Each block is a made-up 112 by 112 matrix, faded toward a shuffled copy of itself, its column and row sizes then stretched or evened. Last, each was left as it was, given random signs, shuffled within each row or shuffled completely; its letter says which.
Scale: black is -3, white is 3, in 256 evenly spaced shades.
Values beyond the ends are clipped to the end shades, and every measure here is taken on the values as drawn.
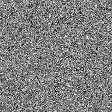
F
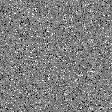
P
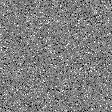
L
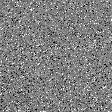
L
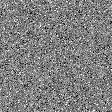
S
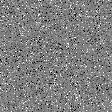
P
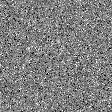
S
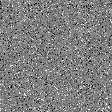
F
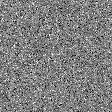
S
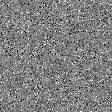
L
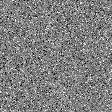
S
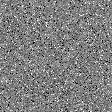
S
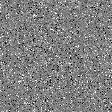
F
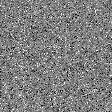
F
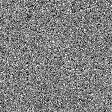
L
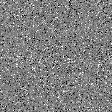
F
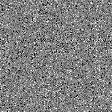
P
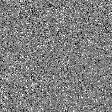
F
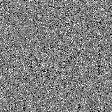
P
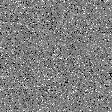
L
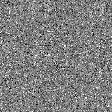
P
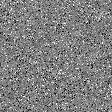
S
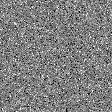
S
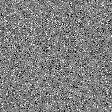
P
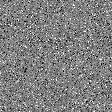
S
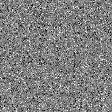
P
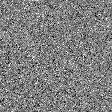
L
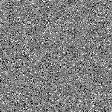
P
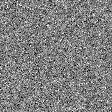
S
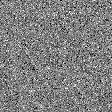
L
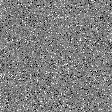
L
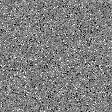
L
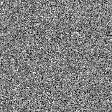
F
